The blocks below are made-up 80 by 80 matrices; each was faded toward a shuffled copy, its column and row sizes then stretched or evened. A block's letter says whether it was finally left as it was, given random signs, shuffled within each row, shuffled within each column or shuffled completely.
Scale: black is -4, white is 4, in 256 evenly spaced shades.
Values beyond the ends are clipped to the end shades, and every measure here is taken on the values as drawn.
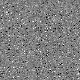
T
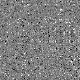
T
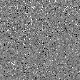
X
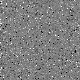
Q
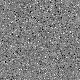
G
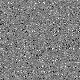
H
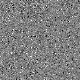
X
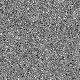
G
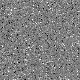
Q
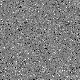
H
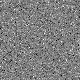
G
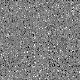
X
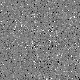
X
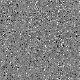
X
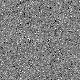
Q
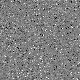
G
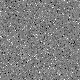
G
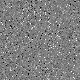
Q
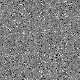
Q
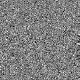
T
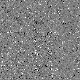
X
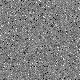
G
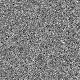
G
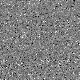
H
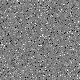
G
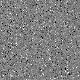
Q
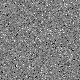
G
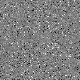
T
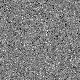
G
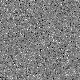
G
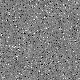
G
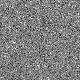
H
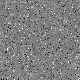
G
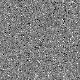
Q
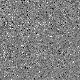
X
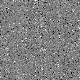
Q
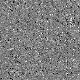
X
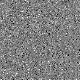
X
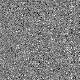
X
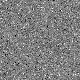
G
